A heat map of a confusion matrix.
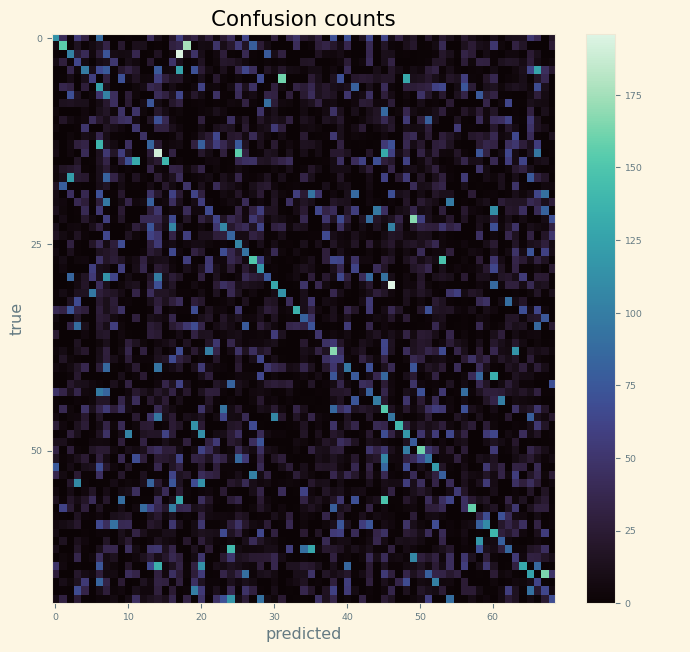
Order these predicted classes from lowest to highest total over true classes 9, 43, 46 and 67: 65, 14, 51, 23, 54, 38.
54, 51, 23, 38, 14, 65
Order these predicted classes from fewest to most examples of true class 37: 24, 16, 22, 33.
33, 16, 24, 22
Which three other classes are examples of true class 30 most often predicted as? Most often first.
46, 60, 14
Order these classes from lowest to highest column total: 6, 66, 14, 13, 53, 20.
53, 13, 66, 20, 6, 14
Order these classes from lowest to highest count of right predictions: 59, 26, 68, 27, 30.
68, 26, 59, 30, 27
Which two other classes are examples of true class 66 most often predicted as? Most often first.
52, 6
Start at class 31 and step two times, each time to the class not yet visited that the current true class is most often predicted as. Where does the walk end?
48
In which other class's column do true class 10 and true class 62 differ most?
35
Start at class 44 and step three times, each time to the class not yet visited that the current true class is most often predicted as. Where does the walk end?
59
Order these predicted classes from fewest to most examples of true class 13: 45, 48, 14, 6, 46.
14, 48, 45, 46, 6
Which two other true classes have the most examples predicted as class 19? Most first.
47, 67
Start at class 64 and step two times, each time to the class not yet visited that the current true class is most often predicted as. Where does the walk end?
25
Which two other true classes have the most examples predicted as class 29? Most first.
8, 2
